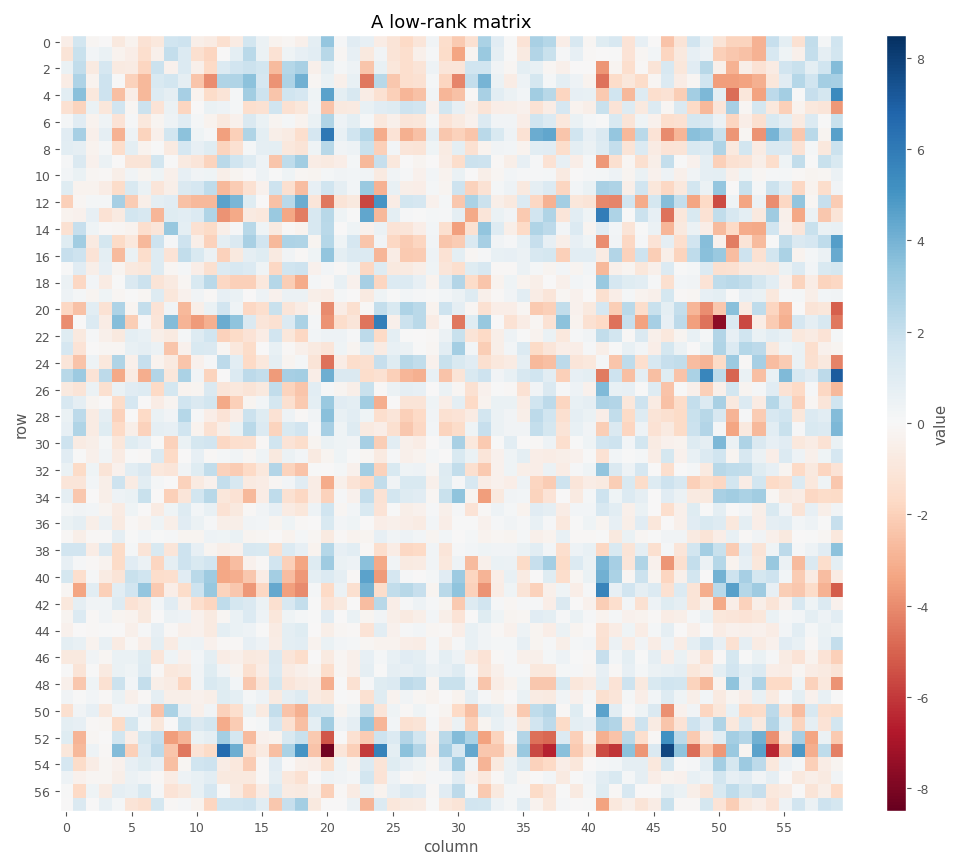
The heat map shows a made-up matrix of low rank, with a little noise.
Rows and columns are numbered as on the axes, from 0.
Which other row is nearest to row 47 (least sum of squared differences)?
56
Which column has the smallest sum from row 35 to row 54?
32
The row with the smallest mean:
21
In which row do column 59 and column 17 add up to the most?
25
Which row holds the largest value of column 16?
41
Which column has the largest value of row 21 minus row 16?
24
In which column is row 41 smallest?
59
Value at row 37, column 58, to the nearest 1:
0
